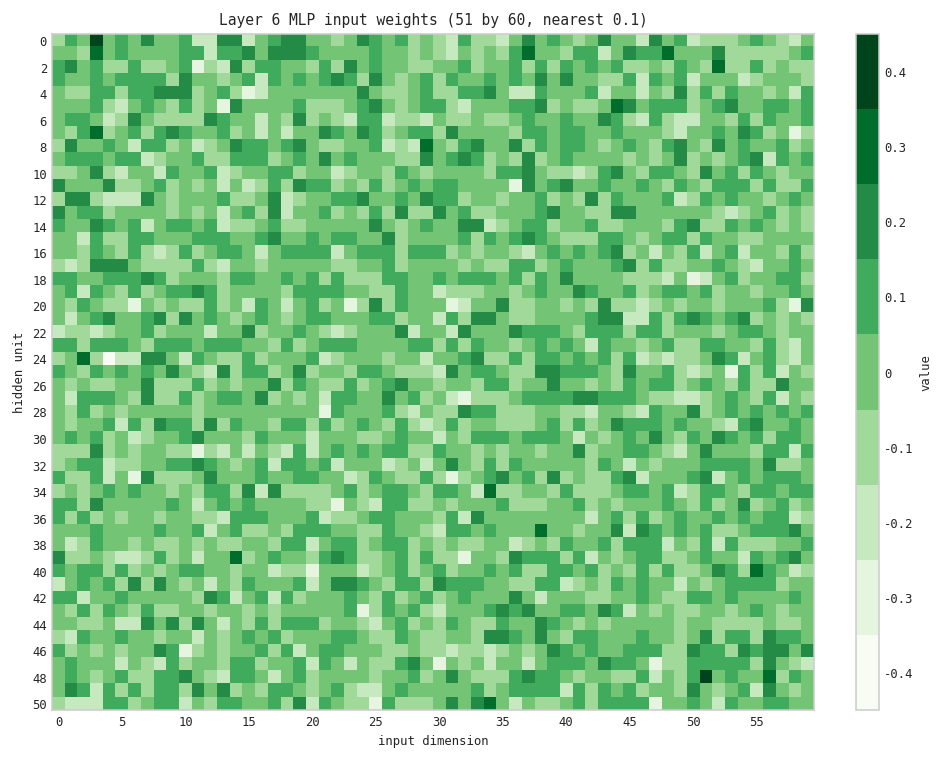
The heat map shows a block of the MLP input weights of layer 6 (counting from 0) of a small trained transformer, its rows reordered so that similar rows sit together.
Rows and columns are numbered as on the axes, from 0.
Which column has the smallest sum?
30
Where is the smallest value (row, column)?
24, 4
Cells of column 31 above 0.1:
5
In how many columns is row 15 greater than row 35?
26
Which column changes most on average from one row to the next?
11
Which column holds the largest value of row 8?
29
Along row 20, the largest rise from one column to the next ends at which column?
59
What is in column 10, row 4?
0.2
